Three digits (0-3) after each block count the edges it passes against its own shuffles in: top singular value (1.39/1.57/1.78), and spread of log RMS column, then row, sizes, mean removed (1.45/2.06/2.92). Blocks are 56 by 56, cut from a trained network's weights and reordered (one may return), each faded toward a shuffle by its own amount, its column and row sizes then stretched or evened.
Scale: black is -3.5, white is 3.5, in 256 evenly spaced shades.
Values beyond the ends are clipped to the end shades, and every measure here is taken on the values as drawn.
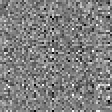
3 2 1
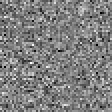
2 1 1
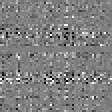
2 2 3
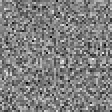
3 0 0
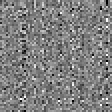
2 2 0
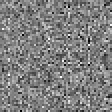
2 2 0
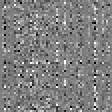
3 3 2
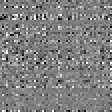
2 2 3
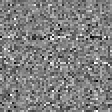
2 1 2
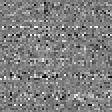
0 1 3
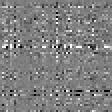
3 2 3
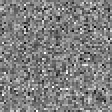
2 1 1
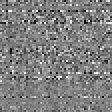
1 0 3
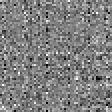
1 2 1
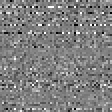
2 0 3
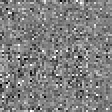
0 2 2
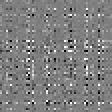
3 3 3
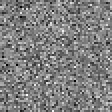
0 1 0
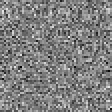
3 0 0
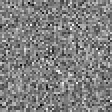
1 0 0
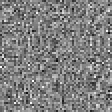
3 1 0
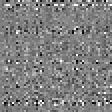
2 2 3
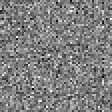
1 1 0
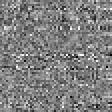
2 0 2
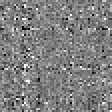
2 2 2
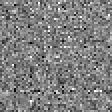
0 1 1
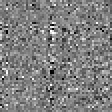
3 2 2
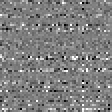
0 1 3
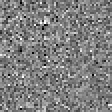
0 1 1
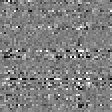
3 1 3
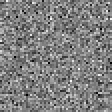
0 0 0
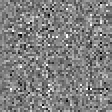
2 2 1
